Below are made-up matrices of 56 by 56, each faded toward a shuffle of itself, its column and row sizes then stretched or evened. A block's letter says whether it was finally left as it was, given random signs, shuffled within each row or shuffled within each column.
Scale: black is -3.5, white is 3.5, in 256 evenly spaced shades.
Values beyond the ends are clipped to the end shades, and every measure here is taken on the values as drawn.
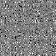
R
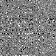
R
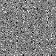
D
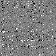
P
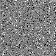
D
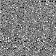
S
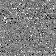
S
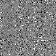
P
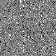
D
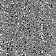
D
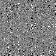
P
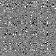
R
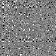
R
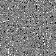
D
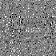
R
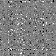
R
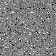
S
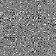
R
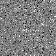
D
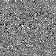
S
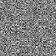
R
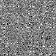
P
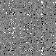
P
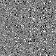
P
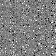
D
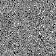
D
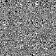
P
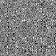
R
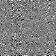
R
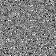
S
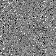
D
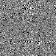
P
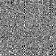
R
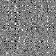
R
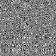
R
